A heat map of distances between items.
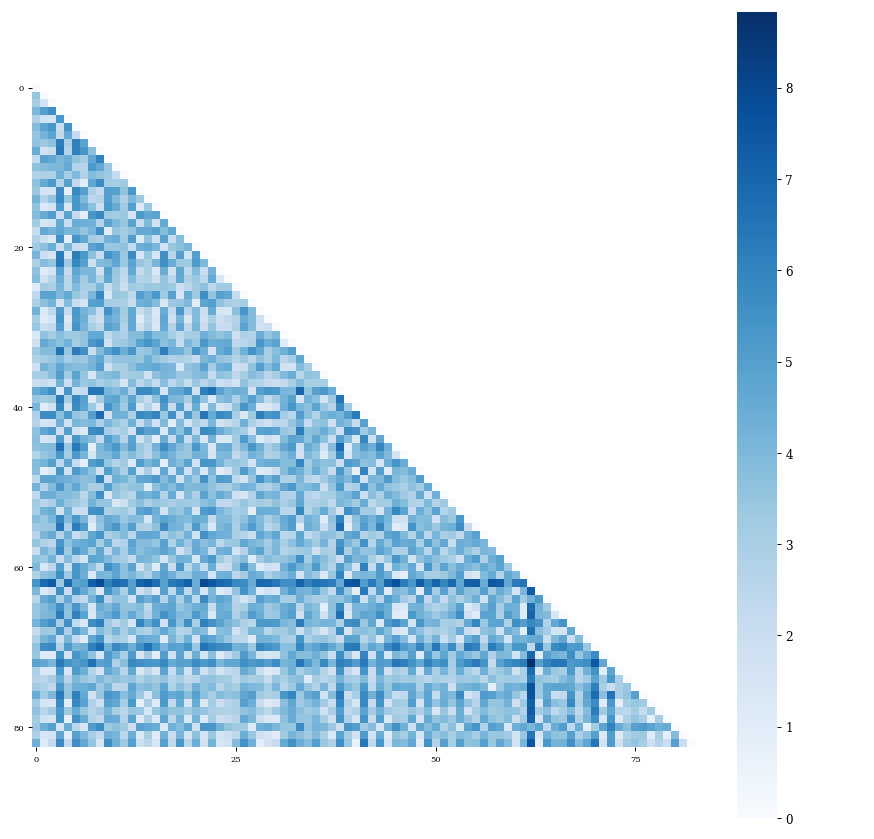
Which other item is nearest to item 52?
10
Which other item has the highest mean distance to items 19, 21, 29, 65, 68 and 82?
62
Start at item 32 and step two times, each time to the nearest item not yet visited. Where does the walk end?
0
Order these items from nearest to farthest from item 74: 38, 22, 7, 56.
56, 7, 22, 38
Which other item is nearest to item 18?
9
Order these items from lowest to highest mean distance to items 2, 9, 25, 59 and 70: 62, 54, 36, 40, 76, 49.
49, 36, 40, 54, 76, 62
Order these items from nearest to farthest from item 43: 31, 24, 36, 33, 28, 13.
31, 24, 36, 28, 13, 33
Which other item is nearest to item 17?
42
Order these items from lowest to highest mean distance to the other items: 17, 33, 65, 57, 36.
36, 17, 65, 57, 33
